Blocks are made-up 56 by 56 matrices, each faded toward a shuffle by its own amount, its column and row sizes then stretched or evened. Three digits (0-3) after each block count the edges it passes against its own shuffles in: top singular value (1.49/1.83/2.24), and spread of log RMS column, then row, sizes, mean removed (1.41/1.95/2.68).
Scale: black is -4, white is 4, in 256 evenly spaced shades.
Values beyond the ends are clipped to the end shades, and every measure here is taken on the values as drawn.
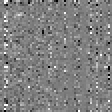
1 3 1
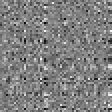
3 2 2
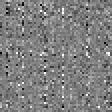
1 3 1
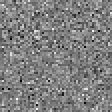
1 1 1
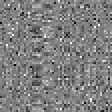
3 0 0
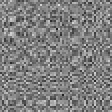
3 2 1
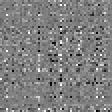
2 2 3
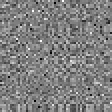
3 0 0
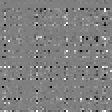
2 2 3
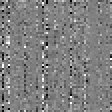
2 3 1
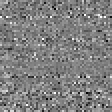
1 0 3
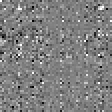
0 3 2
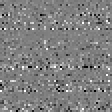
0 0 3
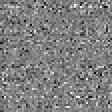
1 0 2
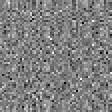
3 1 0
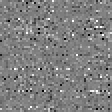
0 1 2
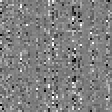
0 3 0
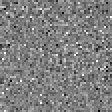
0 0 1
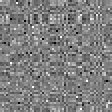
3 0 1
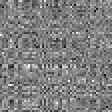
3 0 2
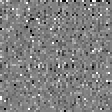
2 1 1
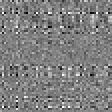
3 2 3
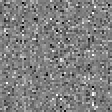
0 2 0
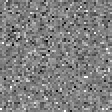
1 0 0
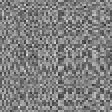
3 1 1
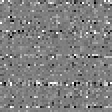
2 1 3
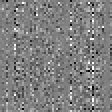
2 3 0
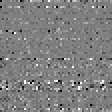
0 1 3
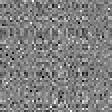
3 1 0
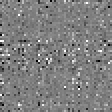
1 2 2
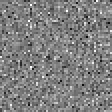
1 0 0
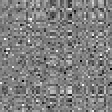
3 1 0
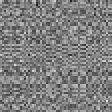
3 0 1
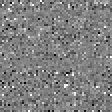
0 0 2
